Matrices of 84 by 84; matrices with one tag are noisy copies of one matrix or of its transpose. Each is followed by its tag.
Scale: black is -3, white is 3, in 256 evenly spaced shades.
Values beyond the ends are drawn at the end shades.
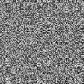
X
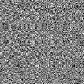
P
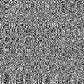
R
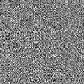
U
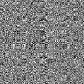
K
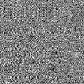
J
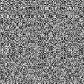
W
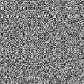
W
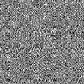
U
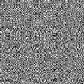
U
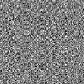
P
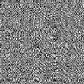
U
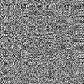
R
